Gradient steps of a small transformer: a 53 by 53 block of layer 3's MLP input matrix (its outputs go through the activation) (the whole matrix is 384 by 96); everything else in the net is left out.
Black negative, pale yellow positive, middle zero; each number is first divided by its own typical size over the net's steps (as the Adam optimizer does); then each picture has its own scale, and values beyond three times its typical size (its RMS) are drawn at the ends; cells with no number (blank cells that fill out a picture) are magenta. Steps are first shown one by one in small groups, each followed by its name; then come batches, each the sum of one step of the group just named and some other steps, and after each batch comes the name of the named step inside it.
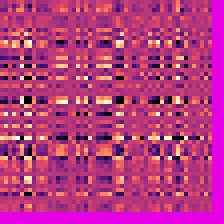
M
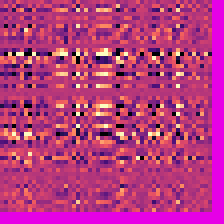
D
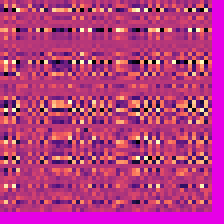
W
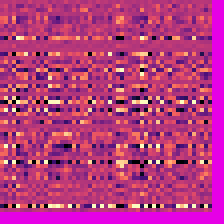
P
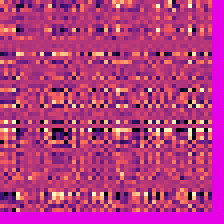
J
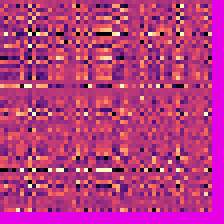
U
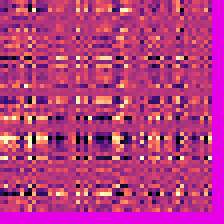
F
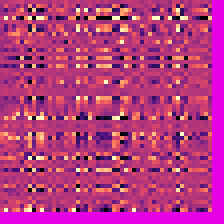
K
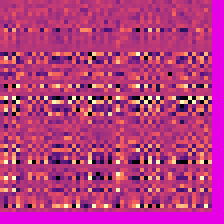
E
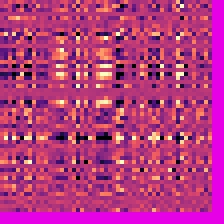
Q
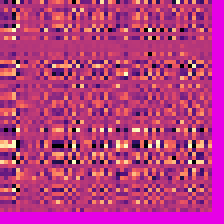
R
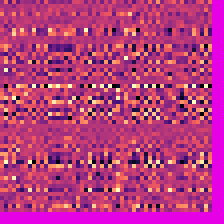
E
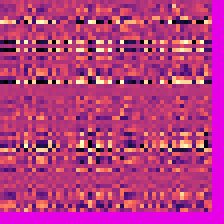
K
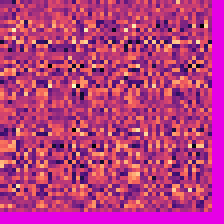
R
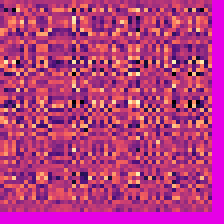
W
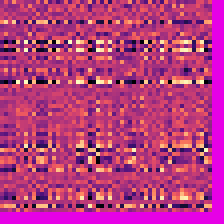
U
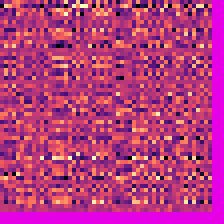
M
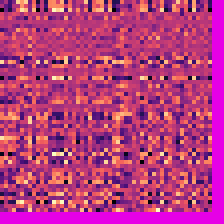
F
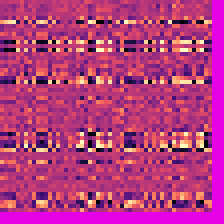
Q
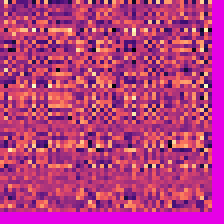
Q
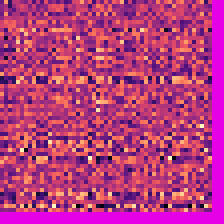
M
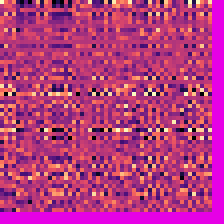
J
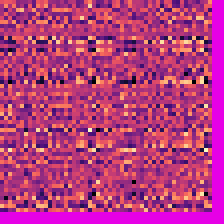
D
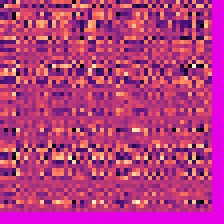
R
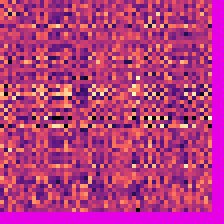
E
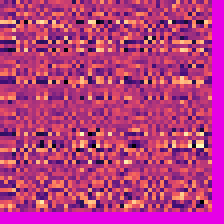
R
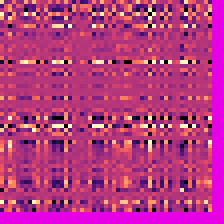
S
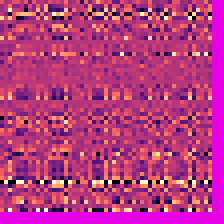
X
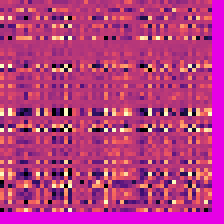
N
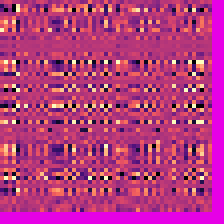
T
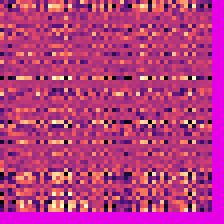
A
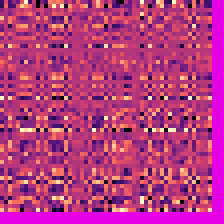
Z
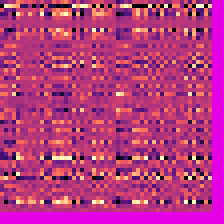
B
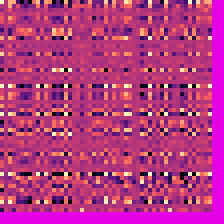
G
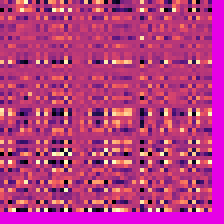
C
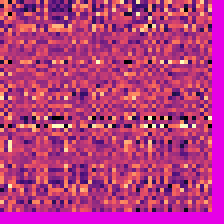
S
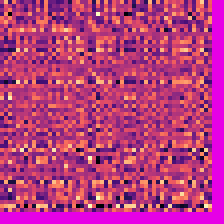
X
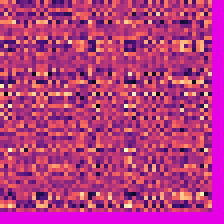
G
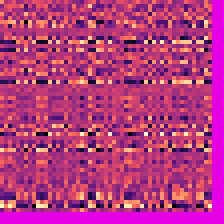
S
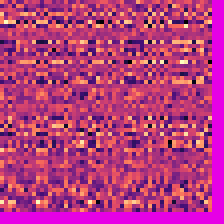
S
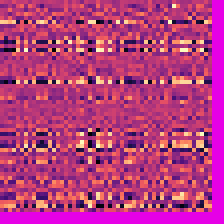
X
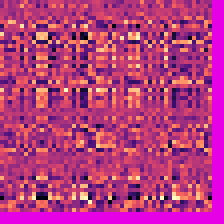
Z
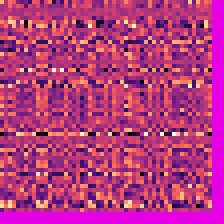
G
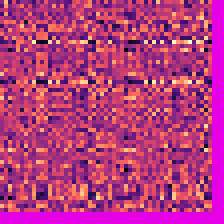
Z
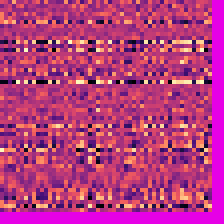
S
